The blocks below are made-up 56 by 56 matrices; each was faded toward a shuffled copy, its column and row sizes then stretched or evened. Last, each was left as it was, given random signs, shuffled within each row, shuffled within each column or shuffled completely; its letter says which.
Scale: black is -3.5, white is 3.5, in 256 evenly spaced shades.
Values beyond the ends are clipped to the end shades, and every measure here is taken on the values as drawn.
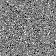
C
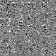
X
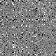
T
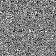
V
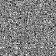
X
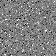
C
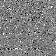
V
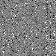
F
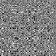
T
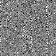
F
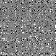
T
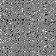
T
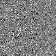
F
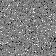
C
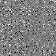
T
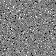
C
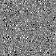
X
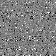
V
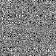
X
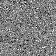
C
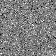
C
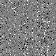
F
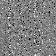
F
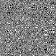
T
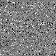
V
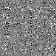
X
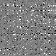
T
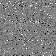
V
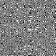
T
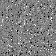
F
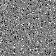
F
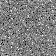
C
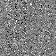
F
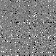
X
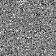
V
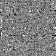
X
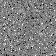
C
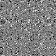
T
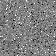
C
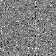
F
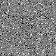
V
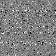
V
